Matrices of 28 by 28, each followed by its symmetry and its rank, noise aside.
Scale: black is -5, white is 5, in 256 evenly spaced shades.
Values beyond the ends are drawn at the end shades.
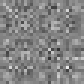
symmetric, rank four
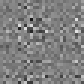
no symmetry, rank three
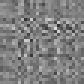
no symmetry, rank three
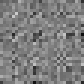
symmetric, rank three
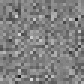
symmetric, rank four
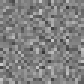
no symmetry, rank five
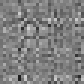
no symmetry, rank three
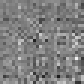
antisymmetric, rank four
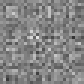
symmetric, rank three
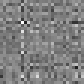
no symmetry, rank three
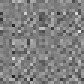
antisymmetric, rank four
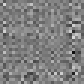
no symmetry, rank four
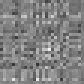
no symmetry, rank four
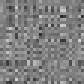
no symmetry, rank three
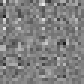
no symmetry, rank three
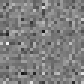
no symmetry, rank four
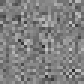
no symmetry, rank five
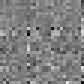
no symmetry, rank four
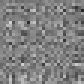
no symmetry, rank three
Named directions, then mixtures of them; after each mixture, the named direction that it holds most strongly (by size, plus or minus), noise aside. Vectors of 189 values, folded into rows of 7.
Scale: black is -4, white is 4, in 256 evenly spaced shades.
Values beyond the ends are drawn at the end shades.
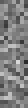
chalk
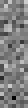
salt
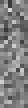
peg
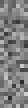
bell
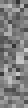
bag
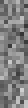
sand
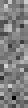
salt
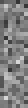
chalk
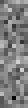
salt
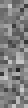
bag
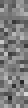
bell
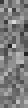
sand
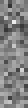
peg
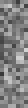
bag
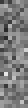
peg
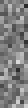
sand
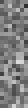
bag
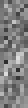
peg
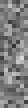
bag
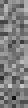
salt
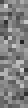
chalk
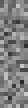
bell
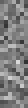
chalk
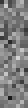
peg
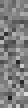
bell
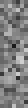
bag
